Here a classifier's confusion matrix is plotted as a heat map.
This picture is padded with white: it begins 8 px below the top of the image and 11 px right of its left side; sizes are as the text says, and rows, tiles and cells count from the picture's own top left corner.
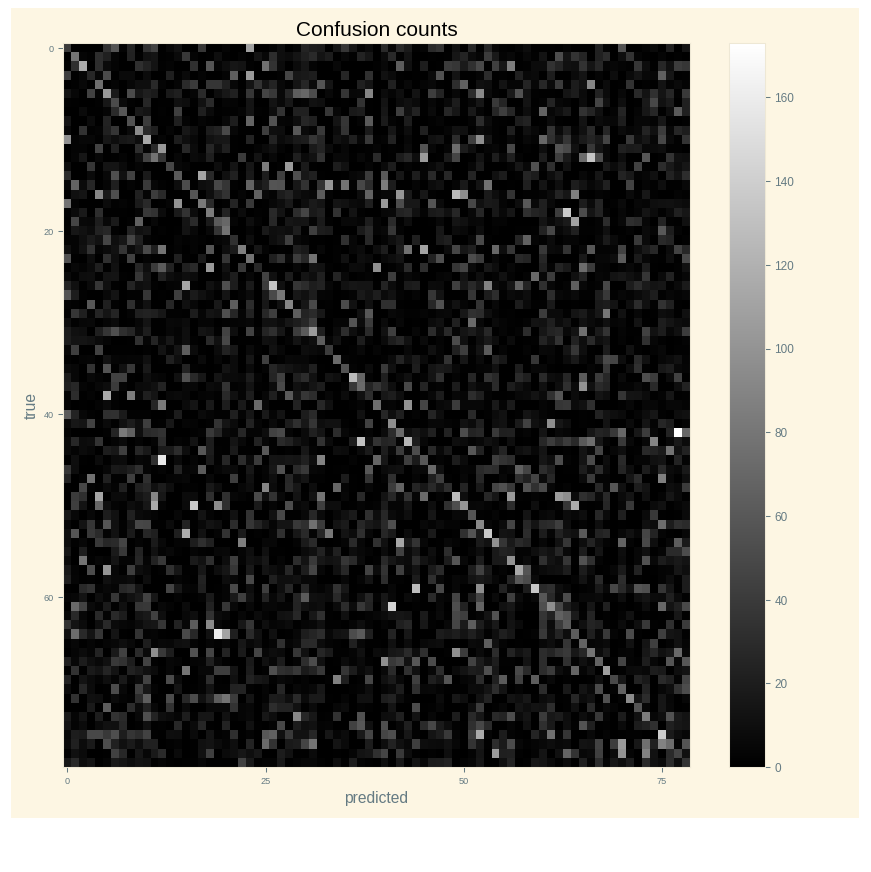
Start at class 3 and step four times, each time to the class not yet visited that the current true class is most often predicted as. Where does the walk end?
53
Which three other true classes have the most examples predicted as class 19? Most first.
64, 50, 71
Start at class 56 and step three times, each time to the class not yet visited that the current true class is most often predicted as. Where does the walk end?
59
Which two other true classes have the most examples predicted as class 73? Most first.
77, 76
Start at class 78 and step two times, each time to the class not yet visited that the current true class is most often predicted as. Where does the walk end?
45
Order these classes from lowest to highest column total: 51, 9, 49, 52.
9, 51, 49, 52
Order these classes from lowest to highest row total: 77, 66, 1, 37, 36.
1, 37, 77, 36, 66
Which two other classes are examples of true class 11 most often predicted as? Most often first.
12, 49
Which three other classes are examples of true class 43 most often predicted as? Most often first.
37, 74, 66
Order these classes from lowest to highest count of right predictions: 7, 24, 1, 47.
24, 47, 7, 1
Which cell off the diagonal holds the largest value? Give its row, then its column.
42, 77
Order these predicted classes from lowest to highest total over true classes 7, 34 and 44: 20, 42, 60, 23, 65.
20, 23, 65, 60, 42
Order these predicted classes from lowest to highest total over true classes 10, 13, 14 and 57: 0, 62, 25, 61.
62, 61, 25, 0
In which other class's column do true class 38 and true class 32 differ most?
5
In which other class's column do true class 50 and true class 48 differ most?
16
